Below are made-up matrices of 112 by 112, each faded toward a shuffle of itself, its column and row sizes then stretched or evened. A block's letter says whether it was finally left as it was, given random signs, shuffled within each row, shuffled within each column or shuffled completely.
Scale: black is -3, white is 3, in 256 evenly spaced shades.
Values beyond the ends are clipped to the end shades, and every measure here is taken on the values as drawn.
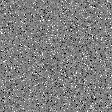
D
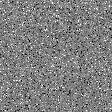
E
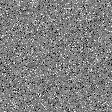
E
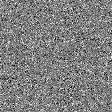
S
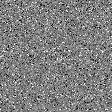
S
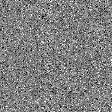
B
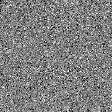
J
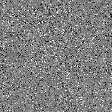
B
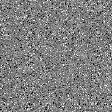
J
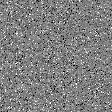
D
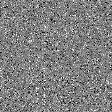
B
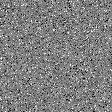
E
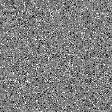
J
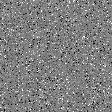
D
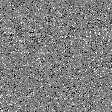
S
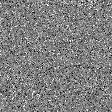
S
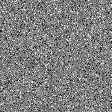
D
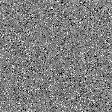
D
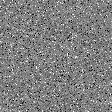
E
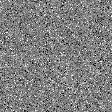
D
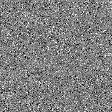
S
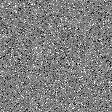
E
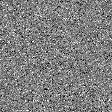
S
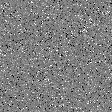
E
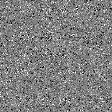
B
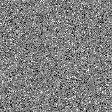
D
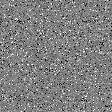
S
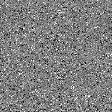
J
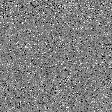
S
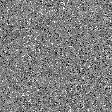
D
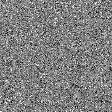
B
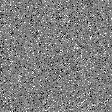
D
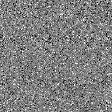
J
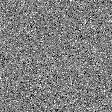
E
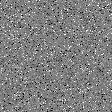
E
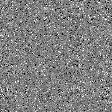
B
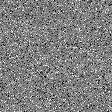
E
